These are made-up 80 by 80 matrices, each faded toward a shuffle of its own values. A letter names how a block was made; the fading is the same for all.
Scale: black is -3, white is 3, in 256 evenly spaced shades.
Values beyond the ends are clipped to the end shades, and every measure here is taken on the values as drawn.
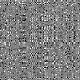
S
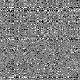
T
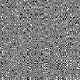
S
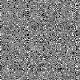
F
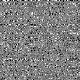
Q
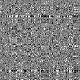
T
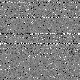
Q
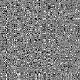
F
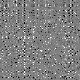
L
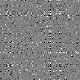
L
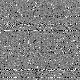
Q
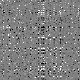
L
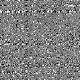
Q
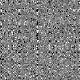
F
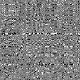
T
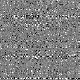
T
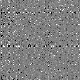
L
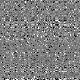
T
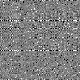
T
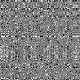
T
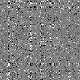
L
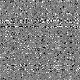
Q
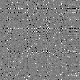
L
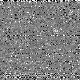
Q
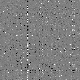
L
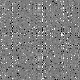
L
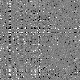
L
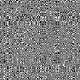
S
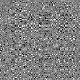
S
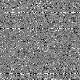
Q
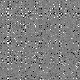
L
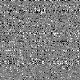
Q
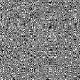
F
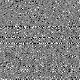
Q
